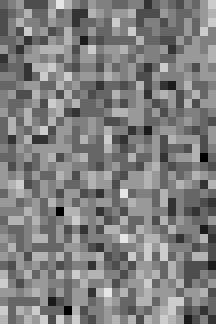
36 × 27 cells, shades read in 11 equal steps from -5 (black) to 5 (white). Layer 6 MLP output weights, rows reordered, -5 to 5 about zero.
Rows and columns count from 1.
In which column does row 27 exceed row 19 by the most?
16
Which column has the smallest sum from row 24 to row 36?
27
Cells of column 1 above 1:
4
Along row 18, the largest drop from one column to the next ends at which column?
26
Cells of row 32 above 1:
4
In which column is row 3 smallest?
10
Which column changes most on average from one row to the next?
8
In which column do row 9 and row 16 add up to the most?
14
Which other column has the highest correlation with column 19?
1
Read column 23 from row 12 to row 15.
-2 -1 0 0
